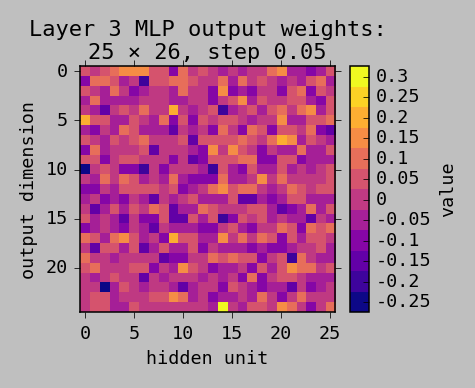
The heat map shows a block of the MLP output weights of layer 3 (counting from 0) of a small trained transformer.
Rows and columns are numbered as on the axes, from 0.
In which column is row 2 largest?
14
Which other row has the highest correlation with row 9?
7
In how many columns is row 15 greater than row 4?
7
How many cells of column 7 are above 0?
5
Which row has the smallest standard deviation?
21
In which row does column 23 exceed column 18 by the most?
4
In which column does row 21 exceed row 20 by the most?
17
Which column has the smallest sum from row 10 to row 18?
6
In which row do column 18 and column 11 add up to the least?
9
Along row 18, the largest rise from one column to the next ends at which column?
2
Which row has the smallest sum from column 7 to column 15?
15
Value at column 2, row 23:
0.05
